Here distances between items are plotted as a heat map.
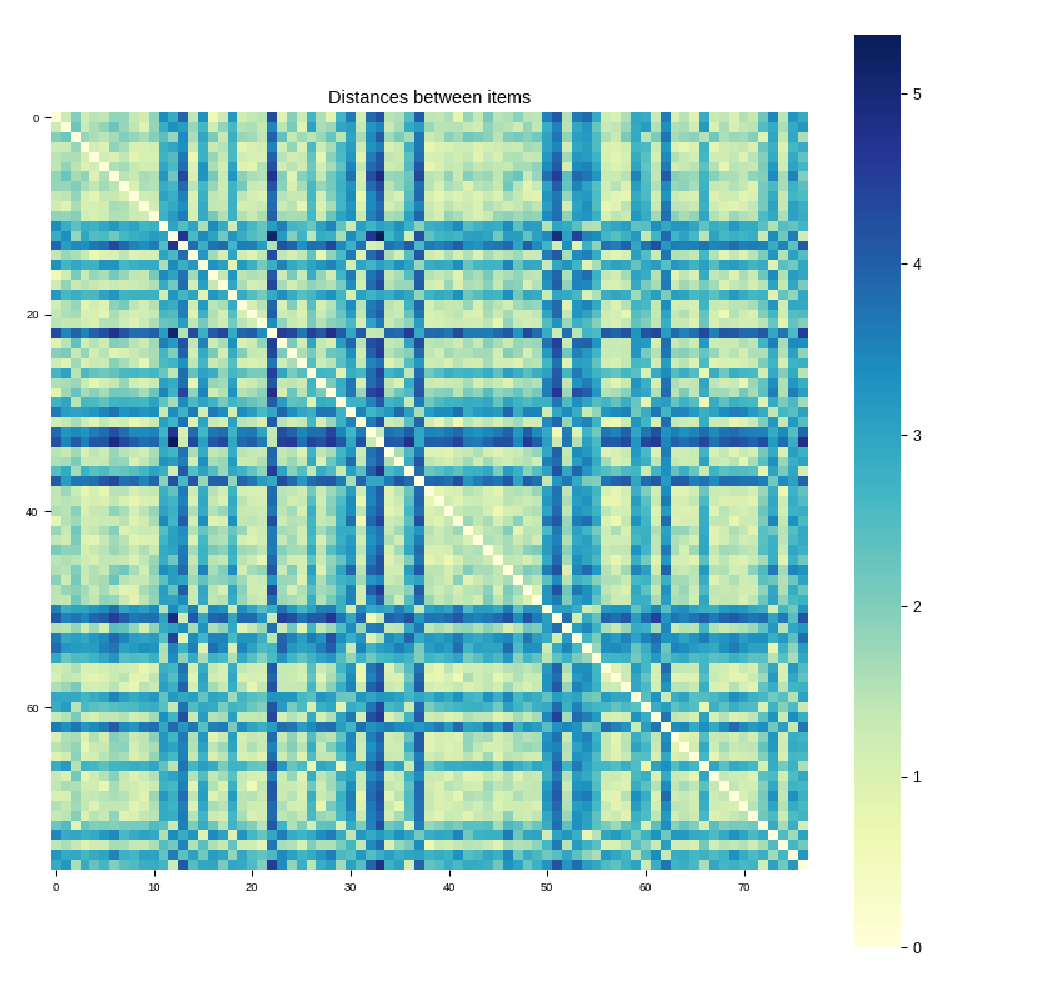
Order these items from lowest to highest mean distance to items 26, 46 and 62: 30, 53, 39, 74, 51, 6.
74, 39, 6, 30, 53, 51
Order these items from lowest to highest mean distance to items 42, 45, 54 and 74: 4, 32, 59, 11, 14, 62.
4, 14, 11, 59, 62, 32
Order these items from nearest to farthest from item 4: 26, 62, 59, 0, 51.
0, 26, 59, 62, 51
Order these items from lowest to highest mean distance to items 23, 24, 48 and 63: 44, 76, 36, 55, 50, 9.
9, 44, 36, 76, 55, 50
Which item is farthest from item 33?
12
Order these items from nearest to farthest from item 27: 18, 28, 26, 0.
0, 28, 26, 18
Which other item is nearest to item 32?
51
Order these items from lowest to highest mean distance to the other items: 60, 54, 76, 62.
60, 76, 54, 62
